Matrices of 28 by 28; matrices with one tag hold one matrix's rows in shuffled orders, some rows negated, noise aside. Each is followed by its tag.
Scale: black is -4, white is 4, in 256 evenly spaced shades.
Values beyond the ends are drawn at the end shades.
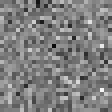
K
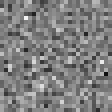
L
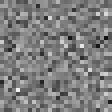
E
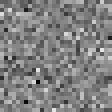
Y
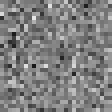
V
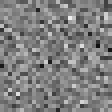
E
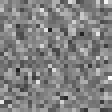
E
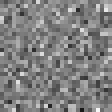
E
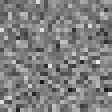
E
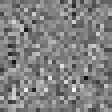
V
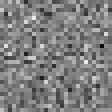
L
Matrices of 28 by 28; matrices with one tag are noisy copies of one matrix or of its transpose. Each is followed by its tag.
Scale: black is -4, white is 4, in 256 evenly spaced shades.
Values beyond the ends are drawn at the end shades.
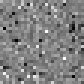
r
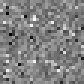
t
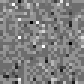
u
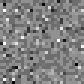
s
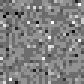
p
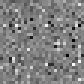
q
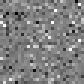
p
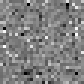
r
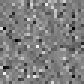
r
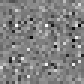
q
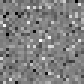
p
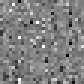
u
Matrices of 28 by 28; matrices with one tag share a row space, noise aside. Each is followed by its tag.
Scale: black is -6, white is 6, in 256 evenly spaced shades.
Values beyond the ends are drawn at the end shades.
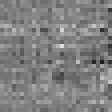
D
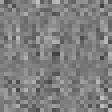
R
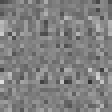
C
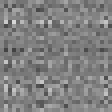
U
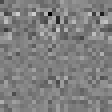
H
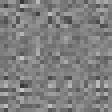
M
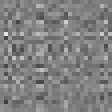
U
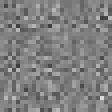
R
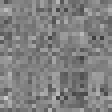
H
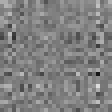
C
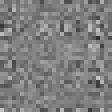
C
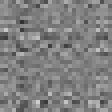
M
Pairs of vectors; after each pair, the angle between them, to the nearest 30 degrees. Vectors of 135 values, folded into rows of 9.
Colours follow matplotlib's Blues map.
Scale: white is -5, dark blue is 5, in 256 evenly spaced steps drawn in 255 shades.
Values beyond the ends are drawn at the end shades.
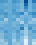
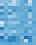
90 degrees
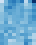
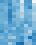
120 degrees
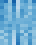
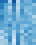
30 degrees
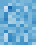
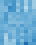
60 degrees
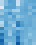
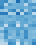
120 degrees
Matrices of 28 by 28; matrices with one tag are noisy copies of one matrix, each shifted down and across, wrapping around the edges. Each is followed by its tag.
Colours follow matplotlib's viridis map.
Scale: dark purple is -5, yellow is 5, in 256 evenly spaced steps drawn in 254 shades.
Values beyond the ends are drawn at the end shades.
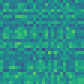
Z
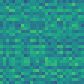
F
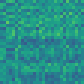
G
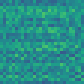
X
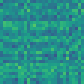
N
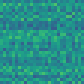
X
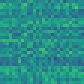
X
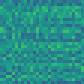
X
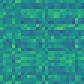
N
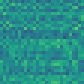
X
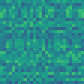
Z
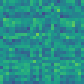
N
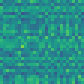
Z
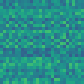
X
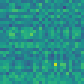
Z
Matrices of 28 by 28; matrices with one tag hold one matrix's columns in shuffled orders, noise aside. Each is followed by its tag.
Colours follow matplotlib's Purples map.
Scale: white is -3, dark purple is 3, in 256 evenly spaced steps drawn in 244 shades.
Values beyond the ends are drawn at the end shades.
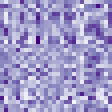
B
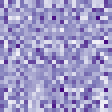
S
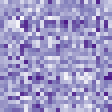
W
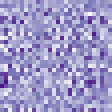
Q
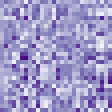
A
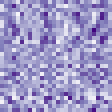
B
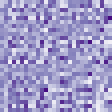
S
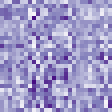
A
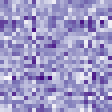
W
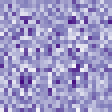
Q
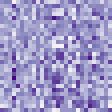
A
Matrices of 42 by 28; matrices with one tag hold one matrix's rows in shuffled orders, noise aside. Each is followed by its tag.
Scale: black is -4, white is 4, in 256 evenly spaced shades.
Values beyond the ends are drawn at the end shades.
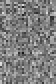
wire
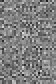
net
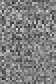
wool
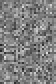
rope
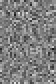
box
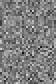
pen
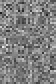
wire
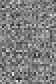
wool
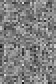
rope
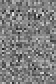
wool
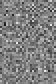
pen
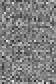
wool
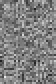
rope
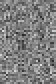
wire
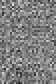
wool
